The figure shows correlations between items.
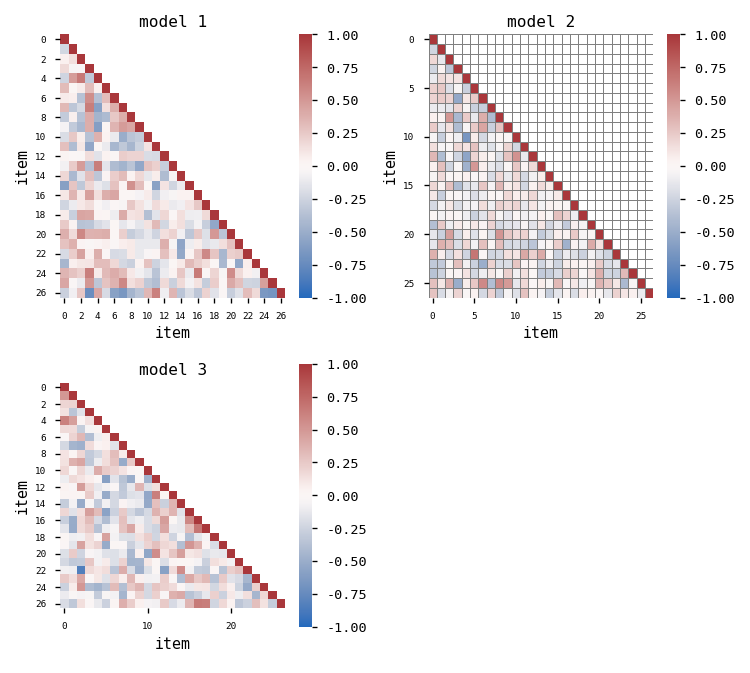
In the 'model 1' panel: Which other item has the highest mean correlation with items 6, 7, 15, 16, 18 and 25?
3
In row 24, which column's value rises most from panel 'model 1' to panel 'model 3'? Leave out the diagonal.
26
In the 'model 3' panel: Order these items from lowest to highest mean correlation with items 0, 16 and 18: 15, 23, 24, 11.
24, 11, 23, 15
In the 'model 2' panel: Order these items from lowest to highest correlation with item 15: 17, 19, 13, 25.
19, 17, 13, 25
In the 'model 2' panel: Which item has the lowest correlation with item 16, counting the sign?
21
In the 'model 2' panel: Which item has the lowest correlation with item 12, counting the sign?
4
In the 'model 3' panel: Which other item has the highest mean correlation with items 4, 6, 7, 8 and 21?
10
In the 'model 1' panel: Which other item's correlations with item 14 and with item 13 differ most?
4
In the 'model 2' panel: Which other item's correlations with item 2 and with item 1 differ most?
20
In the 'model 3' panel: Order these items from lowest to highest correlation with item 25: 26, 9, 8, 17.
26, 17, 8, 9
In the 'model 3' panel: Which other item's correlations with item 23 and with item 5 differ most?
15
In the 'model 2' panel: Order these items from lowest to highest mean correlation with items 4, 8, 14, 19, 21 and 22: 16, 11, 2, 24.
16, 24, 11, 2
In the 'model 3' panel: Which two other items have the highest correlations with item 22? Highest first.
14, 7
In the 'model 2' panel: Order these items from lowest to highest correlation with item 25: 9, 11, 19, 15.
19, 11, 15, 9
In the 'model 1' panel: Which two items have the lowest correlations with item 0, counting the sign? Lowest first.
15, 23
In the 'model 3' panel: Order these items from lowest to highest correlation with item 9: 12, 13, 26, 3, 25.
3, 13, 26, 25, 12
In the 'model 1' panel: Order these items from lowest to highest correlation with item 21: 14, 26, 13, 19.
14, 26, 13, 19
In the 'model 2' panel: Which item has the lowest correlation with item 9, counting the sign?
3
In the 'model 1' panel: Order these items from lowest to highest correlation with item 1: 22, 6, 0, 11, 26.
11, 0, 26, 6, 22
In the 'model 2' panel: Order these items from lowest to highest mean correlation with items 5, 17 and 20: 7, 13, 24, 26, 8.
7, 26, 13, 24, 8
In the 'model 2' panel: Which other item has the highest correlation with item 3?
23
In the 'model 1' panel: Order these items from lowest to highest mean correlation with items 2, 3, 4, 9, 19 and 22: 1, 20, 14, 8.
14, 8, 1, 20
